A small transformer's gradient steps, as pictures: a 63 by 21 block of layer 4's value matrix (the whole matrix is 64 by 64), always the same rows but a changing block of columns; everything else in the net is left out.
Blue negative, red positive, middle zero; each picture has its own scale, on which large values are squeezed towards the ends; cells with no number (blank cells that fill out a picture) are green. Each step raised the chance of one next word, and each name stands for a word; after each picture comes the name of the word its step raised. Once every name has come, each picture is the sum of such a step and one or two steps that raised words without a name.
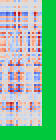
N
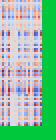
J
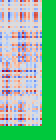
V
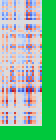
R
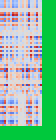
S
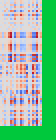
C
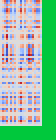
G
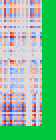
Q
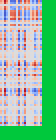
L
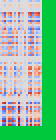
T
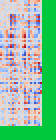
G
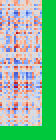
N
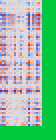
V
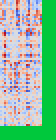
L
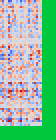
G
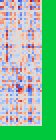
R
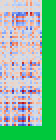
T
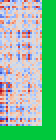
Q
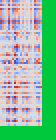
G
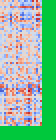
R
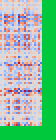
L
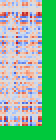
T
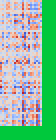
Q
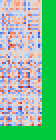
V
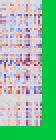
C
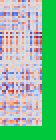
N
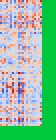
R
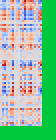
L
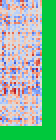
S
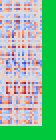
G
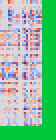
L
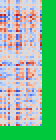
L
